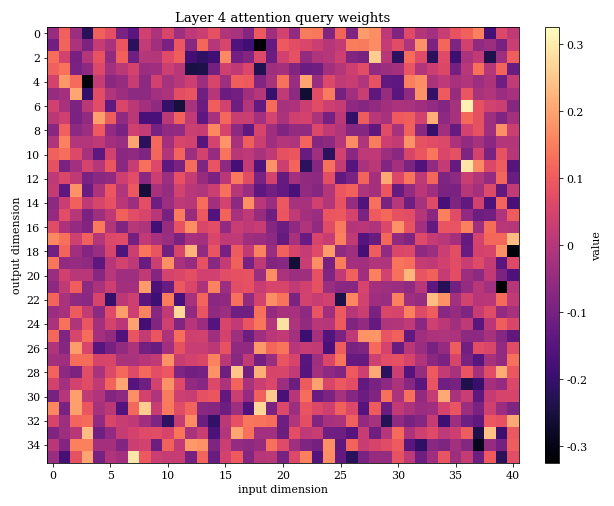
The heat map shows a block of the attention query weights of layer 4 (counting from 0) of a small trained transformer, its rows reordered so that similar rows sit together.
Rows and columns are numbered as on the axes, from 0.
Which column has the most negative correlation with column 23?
7
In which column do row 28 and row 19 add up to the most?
16
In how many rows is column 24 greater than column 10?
17
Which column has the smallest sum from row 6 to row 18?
10
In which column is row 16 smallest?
9
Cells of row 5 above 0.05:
9
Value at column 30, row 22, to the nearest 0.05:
0.15
